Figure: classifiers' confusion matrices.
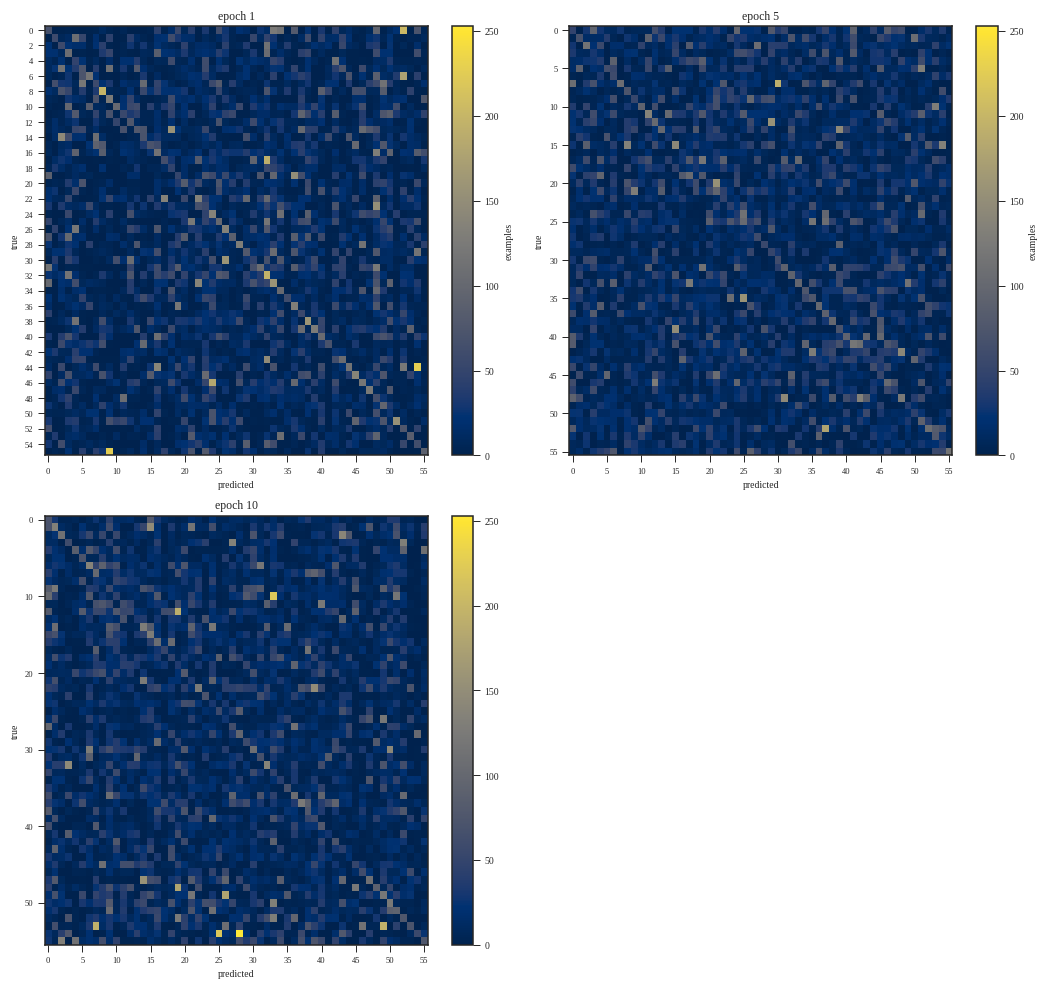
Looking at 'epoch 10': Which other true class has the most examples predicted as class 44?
2
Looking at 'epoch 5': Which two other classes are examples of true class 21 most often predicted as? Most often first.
9, 13
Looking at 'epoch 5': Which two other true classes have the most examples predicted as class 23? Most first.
35, 25
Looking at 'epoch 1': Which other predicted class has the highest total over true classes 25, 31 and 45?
0
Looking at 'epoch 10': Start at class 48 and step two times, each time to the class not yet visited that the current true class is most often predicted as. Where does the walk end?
36
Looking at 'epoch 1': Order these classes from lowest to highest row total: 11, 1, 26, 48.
48, 1, 26, 11
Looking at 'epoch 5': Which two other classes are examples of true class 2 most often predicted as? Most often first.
27, 17
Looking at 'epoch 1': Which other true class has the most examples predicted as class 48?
23
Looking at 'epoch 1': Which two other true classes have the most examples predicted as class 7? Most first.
14, 15
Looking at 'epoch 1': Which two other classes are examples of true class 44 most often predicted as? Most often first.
54, 16
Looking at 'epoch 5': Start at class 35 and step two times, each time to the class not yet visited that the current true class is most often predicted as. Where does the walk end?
37
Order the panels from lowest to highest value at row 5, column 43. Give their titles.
epoch 5, epoch 10, epoch 1
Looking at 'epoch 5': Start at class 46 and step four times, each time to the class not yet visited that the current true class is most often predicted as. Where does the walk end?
32
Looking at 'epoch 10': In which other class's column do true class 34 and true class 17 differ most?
38
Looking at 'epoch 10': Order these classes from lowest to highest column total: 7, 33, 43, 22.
22, 43, 7, 33
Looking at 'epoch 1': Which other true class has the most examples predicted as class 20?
27
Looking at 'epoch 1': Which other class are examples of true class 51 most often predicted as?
45
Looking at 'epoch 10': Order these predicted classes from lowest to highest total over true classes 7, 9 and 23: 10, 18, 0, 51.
18, 10, 51, 0
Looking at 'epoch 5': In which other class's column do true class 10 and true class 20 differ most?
53
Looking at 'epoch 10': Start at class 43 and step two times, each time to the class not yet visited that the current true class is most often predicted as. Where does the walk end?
15
